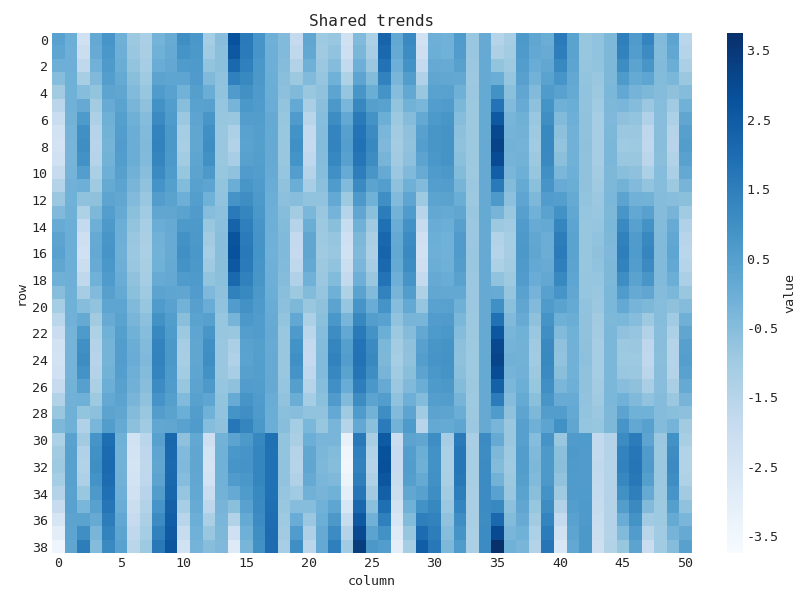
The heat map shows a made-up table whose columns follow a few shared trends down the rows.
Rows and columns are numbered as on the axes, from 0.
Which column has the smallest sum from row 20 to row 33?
0
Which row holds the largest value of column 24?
38
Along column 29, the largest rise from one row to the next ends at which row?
30
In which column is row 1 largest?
14
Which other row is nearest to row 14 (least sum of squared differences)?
2
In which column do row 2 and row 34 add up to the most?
26
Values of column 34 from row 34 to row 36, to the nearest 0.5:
1 1 1
